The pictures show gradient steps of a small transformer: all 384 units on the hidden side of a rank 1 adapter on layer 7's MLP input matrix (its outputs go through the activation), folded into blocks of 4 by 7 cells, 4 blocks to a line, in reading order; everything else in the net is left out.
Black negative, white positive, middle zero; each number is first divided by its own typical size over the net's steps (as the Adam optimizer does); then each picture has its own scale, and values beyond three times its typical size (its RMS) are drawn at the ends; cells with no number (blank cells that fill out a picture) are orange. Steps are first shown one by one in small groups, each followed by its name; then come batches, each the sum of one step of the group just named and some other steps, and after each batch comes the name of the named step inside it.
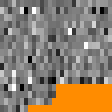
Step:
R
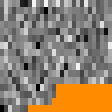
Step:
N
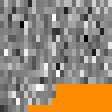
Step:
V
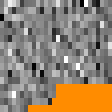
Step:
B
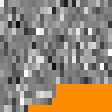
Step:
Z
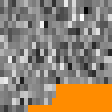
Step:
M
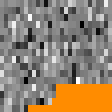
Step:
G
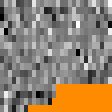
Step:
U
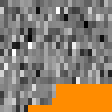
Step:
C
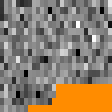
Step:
U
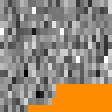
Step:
M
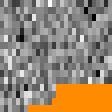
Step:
M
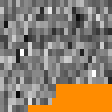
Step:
G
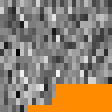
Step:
V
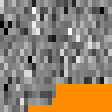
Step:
R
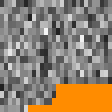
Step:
B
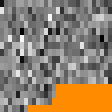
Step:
C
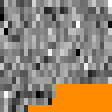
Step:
U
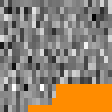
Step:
R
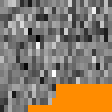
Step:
G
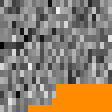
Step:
C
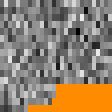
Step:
M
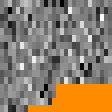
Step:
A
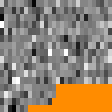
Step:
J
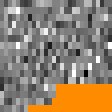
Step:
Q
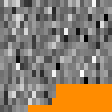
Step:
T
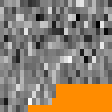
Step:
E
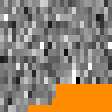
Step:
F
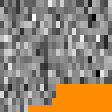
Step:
T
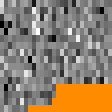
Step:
F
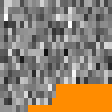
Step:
F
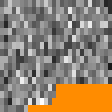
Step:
E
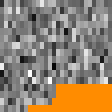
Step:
Q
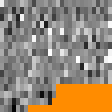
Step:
J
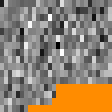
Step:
E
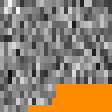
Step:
Q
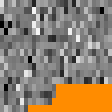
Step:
F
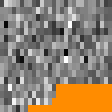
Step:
E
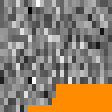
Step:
T
